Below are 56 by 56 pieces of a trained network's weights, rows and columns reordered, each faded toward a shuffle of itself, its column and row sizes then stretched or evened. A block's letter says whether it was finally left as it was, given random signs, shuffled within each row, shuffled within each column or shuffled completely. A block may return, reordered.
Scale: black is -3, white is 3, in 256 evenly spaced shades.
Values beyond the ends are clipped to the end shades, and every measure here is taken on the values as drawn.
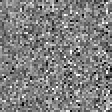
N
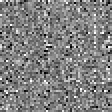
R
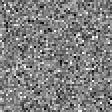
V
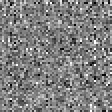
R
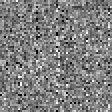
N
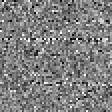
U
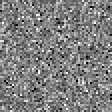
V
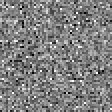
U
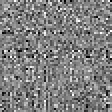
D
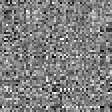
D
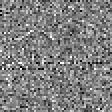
U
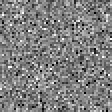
V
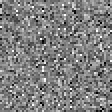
N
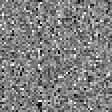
N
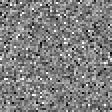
V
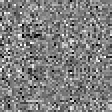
D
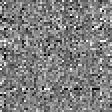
R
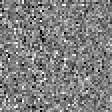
N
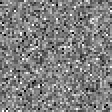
V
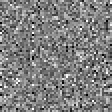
N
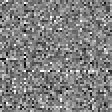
R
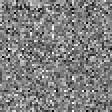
R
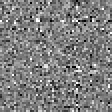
R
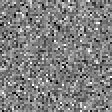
V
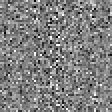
N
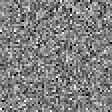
N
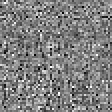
D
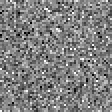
V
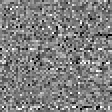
U
